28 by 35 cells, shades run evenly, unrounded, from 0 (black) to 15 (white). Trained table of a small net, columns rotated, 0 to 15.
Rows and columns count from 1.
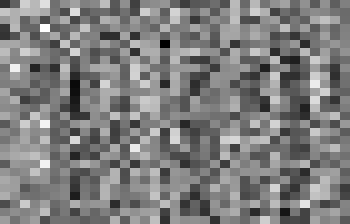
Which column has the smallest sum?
30
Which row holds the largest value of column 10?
9
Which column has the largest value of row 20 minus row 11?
4
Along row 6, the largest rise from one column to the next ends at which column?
18
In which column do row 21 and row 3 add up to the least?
20
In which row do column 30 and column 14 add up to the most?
6
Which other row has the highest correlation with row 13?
14
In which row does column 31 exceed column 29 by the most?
26
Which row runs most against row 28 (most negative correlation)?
21
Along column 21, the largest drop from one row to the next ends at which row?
8
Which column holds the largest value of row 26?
31
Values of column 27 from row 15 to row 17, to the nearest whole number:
9 7 8
